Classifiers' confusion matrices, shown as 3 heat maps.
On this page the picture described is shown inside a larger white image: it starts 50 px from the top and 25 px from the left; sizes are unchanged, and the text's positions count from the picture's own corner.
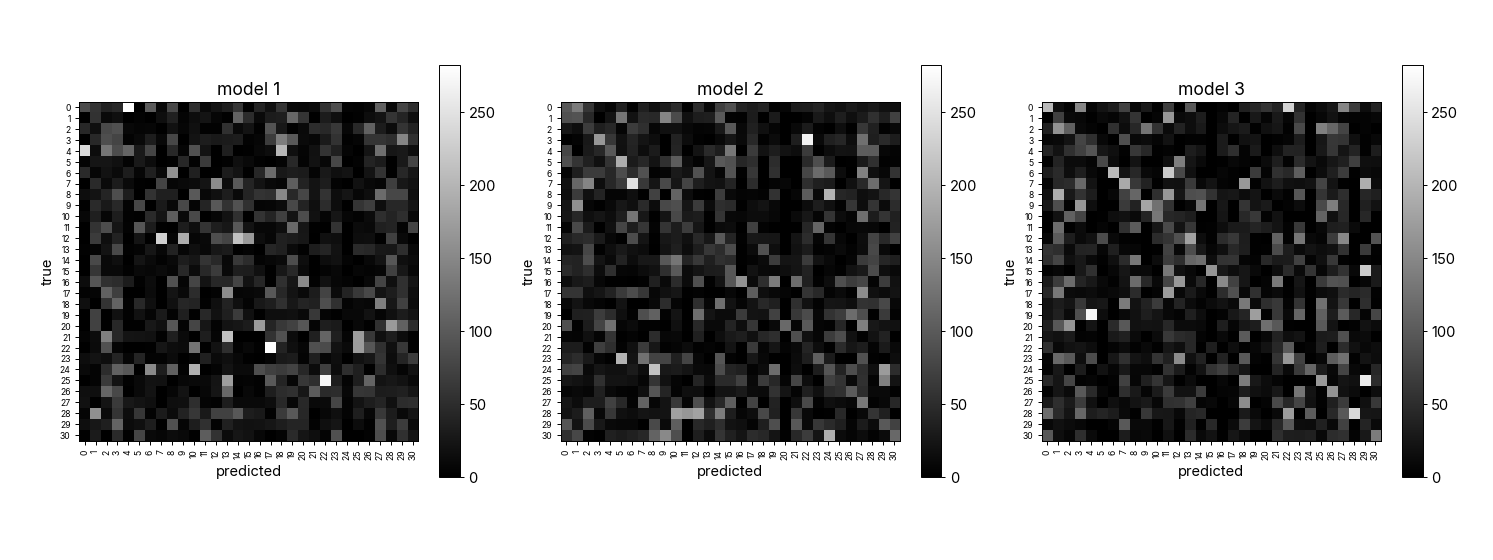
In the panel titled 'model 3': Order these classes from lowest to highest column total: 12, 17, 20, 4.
20, 17, 4, 12
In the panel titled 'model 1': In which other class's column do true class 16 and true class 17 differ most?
20
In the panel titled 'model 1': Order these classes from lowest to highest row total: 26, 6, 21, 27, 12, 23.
23, 27, 6, 26, 21, 12
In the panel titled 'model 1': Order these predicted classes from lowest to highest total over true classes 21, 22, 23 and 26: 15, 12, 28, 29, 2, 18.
15, 12, 28, 29, 18, 2
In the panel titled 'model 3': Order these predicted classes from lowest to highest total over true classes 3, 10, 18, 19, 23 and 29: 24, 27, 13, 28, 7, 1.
24, 28, 13, 1, 7, 27
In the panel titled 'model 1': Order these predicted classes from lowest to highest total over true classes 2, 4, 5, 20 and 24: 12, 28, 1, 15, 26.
12, 15, 1, 26, 28
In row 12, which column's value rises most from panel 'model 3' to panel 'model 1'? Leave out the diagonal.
7
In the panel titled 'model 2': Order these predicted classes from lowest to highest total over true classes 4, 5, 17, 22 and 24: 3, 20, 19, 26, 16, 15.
20, 16, 26, 3, 19, 15
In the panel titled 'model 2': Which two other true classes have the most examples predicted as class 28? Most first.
7, 4
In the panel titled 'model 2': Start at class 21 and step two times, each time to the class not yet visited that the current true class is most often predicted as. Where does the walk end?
29
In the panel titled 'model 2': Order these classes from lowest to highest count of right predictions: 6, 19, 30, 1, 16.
6, 19, 1, 30, 16
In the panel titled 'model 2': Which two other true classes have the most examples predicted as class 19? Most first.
16, 24
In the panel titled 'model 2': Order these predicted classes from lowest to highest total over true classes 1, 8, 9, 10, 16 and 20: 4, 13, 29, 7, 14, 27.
13, 7, 4, 29, 14, 27
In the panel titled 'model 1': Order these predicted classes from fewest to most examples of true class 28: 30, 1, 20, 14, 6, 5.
6, 30, 20, 5, 14, 1
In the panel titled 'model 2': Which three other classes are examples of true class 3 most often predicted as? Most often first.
22, 27, 4
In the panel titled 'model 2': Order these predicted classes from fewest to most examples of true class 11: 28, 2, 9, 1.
28, 2, 9, 1
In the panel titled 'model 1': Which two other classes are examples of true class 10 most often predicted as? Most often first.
8, 20
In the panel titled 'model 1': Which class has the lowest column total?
24
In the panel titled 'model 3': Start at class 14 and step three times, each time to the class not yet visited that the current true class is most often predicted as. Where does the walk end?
11
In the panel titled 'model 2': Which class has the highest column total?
27
